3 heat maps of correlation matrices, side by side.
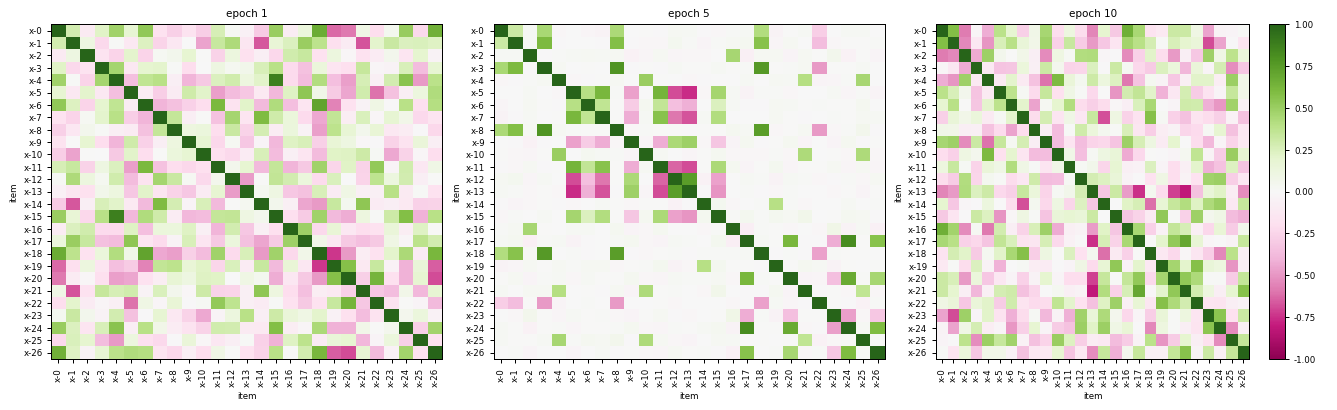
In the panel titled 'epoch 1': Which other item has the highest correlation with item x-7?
x-14
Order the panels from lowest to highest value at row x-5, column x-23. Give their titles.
epoch 1, epoch 10, epoch 5
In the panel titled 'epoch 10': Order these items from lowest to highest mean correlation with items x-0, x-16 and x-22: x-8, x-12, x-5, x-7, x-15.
x-7, x-12, x-15, x-8, x-5
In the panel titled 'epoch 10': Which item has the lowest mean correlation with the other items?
x-13
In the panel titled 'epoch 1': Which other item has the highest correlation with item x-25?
x-17
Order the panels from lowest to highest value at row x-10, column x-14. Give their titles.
epoch 5, epoch 10, epoch 1
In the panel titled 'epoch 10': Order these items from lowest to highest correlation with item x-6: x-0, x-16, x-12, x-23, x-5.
x-23, x-12, x-16, x-0, x-5
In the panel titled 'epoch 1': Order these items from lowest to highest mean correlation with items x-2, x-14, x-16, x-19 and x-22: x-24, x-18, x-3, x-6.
x-18, x-6, x-24, x-3
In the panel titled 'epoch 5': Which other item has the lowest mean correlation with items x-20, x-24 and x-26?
x-23
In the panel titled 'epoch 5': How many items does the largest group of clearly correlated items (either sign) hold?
8
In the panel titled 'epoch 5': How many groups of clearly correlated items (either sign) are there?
6
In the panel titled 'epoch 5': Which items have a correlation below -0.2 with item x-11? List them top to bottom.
x-9, x-12, x-13
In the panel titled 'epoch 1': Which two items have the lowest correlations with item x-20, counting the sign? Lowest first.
x-26, x-0
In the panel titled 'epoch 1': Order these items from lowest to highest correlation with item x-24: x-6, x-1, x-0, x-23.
x-23, x-1, x-6, x-0
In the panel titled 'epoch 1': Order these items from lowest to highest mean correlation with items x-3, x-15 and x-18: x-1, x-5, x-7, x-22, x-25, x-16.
x-25, x-16, x-5, x-22, x-7, x-1
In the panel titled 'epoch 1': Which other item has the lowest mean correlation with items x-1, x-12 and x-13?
x-21
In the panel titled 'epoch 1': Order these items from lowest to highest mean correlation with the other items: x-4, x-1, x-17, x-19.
x-19, x-17, x-1, x-4
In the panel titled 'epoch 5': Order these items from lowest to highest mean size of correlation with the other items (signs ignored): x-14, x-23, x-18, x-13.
x-14, x-23, x-18, x-13
